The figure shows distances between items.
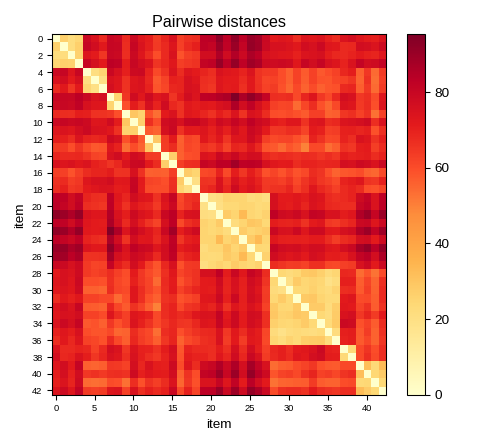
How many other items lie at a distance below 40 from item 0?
3
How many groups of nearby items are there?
11
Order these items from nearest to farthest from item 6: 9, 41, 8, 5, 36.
5, 41, 36, 9, 8
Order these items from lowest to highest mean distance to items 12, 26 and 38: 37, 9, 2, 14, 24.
37, 24, 9, 14, 2
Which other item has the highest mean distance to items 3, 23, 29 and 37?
7
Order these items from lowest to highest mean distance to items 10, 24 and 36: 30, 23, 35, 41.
35, 30, 23, 41
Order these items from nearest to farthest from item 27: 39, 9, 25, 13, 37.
25, 13, 37, 9, 39
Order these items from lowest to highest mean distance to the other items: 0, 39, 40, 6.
6, 39, 40, 0
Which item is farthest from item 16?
10
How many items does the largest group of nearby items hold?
9
